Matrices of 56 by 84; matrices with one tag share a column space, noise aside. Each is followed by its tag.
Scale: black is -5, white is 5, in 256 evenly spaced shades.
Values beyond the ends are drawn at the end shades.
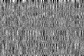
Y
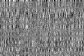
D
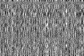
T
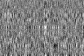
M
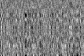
M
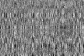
M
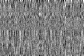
Y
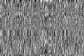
Y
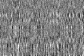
M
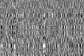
M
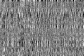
D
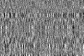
M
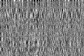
D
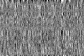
Y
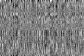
Y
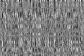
D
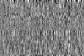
Y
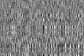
M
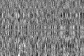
M
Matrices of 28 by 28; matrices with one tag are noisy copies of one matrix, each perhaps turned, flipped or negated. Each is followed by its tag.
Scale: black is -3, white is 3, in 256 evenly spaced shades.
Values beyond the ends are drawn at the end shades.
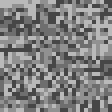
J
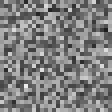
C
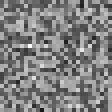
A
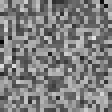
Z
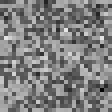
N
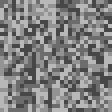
J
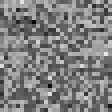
J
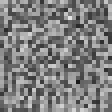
Z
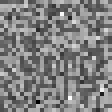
A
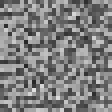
Z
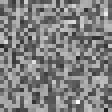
C
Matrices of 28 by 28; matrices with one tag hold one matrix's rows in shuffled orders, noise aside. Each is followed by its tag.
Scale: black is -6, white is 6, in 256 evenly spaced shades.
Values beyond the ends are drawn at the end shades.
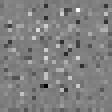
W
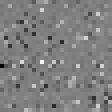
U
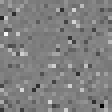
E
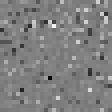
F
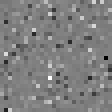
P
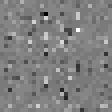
W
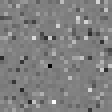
F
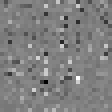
W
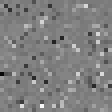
U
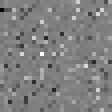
U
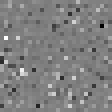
E
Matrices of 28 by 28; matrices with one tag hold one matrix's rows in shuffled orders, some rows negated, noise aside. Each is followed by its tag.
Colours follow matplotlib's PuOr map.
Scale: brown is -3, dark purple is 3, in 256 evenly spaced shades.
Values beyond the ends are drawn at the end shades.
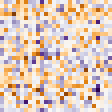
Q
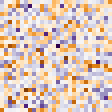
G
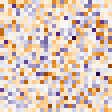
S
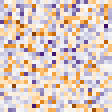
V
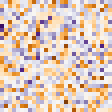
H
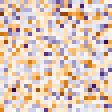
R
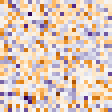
G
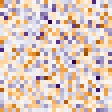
S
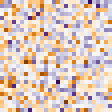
G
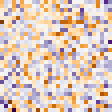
R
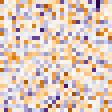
S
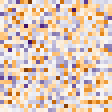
G
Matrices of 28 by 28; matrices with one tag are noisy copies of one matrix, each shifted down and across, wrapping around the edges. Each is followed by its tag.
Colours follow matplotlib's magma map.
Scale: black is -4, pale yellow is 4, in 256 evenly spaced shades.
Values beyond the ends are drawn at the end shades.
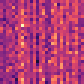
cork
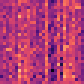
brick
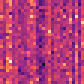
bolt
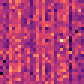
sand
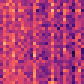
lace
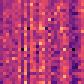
bolt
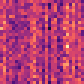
cork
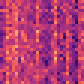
lace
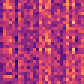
sand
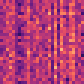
bolt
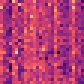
lace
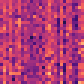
cork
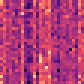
brick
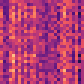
cork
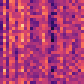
bolt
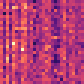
bolt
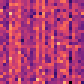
sand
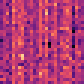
sand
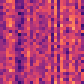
bolt
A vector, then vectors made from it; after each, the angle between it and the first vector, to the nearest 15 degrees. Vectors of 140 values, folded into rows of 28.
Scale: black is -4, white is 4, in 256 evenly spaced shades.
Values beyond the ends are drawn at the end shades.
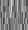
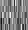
60 degrees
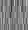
150 degrees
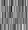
120 degrees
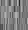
90 degrees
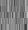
90 degrees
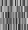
105 degrees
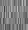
60 degrees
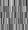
30 degrees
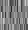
135 degrees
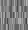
135 degrees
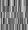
30 degrees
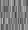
30 degrees
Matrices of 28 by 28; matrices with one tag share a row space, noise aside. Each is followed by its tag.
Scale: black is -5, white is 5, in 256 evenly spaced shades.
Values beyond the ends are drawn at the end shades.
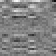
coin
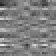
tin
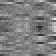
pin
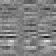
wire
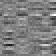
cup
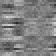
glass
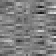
pin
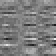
wire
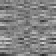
tin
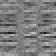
wire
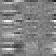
glass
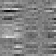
glass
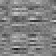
coin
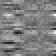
glass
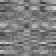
tin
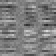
wire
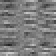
wire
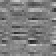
coin
